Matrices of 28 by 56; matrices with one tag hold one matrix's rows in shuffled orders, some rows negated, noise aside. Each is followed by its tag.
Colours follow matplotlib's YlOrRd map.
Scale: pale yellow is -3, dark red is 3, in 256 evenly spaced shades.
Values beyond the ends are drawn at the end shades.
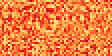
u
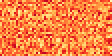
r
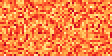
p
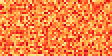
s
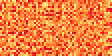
r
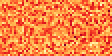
p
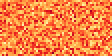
p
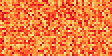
s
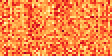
u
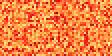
u
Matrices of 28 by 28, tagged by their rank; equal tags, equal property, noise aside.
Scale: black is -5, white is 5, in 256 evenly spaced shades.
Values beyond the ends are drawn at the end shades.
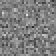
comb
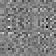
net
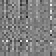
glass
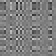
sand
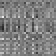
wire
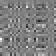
glass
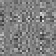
glass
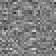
net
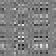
wire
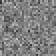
comb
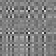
sand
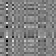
sand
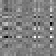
sand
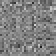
comb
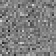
comb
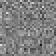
comb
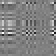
sand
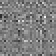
net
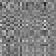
wire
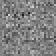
comb
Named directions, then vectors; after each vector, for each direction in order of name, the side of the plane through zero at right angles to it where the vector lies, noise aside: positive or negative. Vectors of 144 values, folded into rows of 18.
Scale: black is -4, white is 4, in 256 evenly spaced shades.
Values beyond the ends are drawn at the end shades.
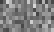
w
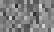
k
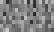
positive, negative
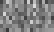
negative, positive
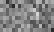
negative, negative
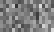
positive, positive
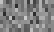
positive, negative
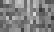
negative, positive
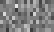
negative, positive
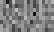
positive, negative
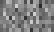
negative, positive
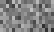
negative, negative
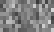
positive, positive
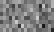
negative, negative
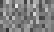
negative, positive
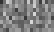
negative, positive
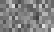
positive, positive
